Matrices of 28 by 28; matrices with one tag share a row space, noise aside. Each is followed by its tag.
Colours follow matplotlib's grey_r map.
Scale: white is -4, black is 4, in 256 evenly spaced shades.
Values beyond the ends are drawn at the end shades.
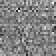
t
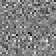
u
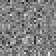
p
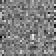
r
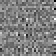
t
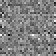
r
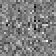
u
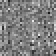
r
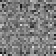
r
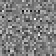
p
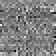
t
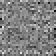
r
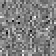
u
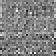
t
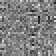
r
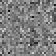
r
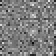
r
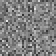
u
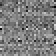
t
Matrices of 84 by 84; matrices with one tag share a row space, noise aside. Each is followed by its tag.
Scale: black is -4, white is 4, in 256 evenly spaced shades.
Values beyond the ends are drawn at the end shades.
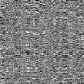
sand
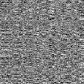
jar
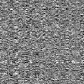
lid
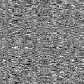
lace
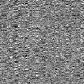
lid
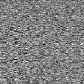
lid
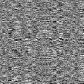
lace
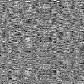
lace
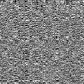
lid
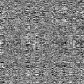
sand
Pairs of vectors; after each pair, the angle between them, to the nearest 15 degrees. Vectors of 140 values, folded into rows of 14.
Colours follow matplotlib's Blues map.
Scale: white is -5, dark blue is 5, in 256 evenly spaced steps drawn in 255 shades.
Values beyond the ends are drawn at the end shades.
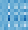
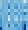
135 degrees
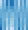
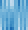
165 degrees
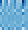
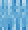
105 degrees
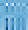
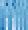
135 degrees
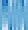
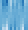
15 degrees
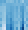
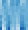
60 degrees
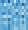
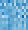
45 degrees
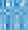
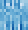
45 degrees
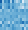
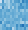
150 degrees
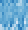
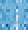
75 degrees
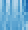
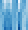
105 degrees
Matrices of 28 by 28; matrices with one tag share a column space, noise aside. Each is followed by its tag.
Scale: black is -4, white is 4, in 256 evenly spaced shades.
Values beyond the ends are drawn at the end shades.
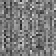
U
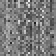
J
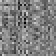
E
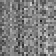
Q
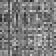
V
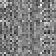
J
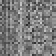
E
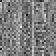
V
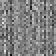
E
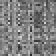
E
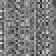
J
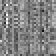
E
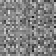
Q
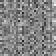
J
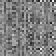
V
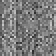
U
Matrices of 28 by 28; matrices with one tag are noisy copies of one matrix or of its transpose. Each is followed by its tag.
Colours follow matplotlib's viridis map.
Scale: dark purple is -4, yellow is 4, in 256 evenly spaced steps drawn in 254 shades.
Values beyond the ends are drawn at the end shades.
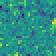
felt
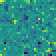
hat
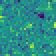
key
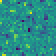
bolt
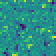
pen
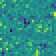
pen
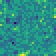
felt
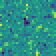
pen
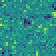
pen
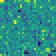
hat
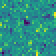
pen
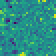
felt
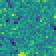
felt
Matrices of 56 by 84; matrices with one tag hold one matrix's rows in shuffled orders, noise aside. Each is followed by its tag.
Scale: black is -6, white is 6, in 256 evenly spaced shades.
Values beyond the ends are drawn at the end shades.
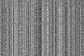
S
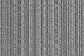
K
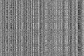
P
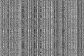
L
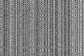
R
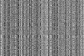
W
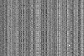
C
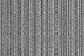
K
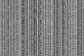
L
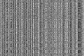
P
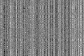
R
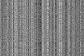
S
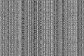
L
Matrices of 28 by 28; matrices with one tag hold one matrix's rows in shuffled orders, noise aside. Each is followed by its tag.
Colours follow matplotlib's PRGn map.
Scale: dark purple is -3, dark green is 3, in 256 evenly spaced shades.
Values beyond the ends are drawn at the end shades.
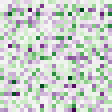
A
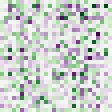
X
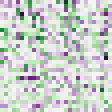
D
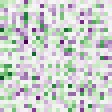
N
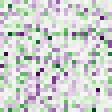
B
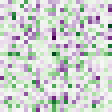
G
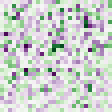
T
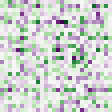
X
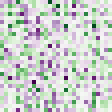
B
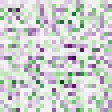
A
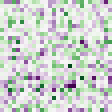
A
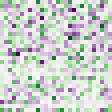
A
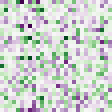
D
